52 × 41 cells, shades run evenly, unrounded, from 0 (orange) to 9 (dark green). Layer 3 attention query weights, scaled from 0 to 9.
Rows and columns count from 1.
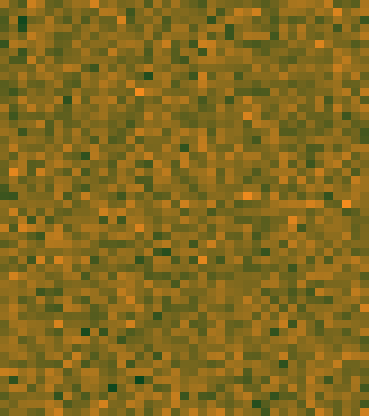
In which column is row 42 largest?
10
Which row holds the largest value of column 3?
3
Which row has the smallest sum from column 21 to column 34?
20
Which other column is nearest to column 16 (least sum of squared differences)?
37
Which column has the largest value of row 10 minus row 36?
17
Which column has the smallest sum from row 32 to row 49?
2
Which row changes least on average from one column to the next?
44
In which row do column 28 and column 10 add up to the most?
42
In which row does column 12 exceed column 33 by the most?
28
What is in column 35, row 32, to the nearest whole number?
3
